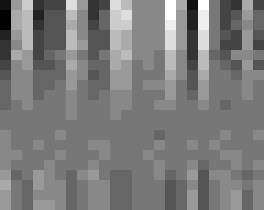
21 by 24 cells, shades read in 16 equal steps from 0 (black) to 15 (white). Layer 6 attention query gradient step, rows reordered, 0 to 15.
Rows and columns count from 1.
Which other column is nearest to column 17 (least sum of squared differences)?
23
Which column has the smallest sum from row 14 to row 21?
19
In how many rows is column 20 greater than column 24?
8
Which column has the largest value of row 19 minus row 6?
1
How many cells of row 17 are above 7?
7
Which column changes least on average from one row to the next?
13
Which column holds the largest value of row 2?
16
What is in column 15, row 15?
8
